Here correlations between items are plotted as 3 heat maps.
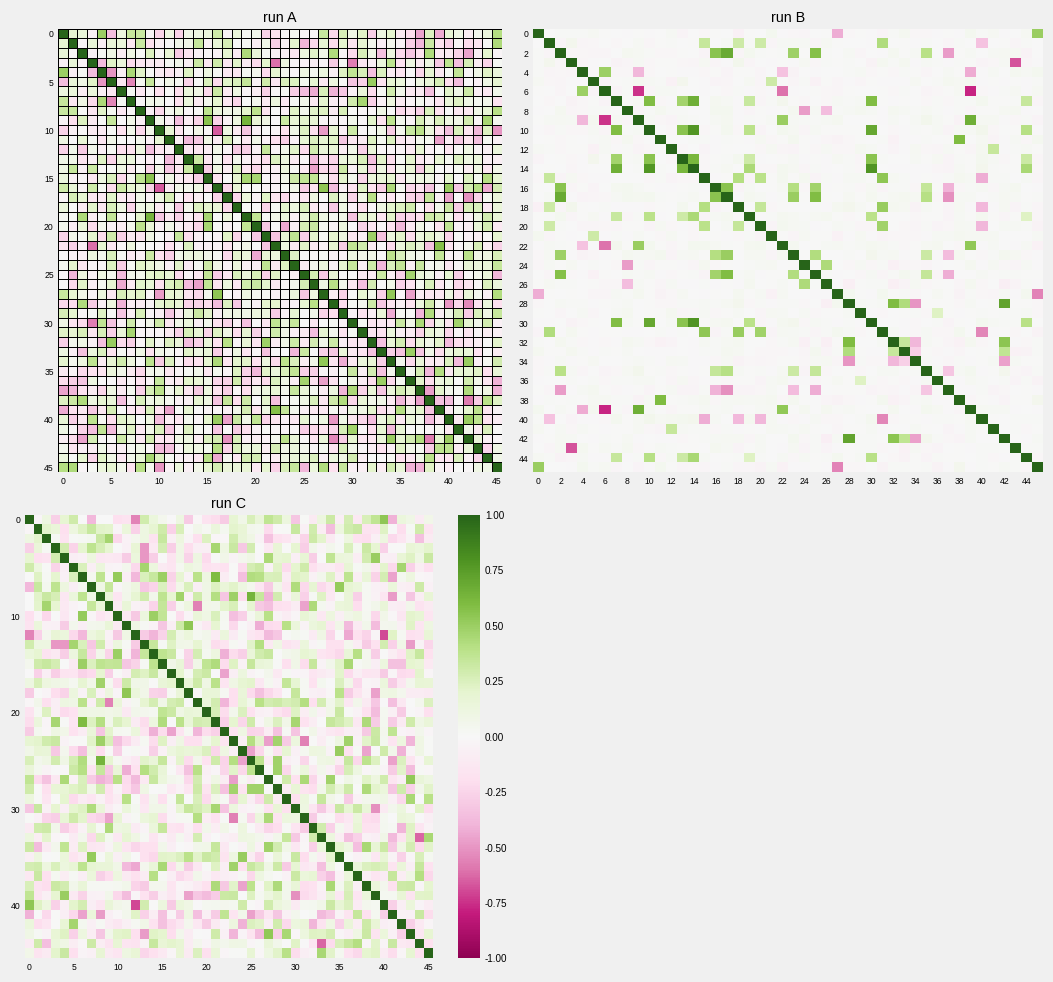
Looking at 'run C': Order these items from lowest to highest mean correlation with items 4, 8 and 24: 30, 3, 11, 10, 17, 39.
10, 11, 30, 3, 39, 17
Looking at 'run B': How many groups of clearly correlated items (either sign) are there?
12
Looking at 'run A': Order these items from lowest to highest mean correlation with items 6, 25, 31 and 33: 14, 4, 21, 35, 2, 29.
21, 35, 29, 2, 14, 4
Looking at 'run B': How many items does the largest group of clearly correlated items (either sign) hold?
7
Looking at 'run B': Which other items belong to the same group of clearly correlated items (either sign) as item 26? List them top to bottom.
8, 24
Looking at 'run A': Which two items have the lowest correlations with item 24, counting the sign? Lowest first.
33, 6
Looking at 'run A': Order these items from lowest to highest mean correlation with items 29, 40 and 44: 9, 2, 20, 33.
2, 33, 9, 20
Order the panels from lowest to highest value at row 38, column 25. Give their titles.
run B, run A, run C
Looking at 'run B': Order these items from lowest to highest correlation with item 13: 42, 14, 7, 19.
42, 19, 7, 14
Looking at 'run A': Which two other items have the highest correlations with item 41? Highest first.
30, 4
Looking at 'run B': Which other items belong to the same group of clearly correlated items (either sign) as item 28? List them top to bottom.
32, 33, 34, 42
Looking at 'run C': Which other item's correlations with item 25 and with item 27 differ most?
8
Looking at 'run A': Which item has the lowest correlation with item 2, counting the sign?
42
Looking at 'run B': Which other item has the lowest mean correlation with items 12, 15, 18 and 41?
40
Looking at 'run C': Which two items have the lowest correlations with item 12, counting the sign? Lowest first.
40, 0
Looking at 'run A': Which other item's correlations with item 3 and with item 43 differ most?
22
